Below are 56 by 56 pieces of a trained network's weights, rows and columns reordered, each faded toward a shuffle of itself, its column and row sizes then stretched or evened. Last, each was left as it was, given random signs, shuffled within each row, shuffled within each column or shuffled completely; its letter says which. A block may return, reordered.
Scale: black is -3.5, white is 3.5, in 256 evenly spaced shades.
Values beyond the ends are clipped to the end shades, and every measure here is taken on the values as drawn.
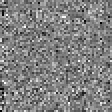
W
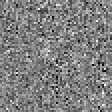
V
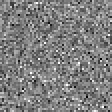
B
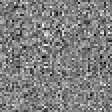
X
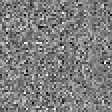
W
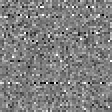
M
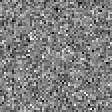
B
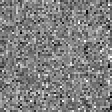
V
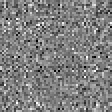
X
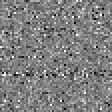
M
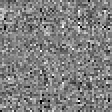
W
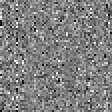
V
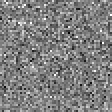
B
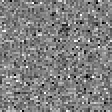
M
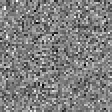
V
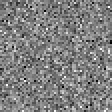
B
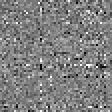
W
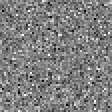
B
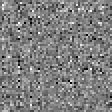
W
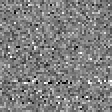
M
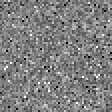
B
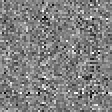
W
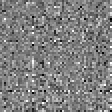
X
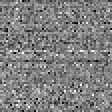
M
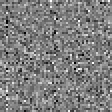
W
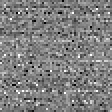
M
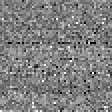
M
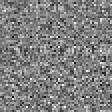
X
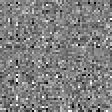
W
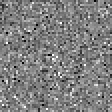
B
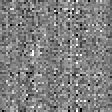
X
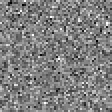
B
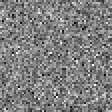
B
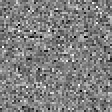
M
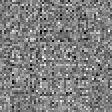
X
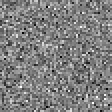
B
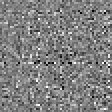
W
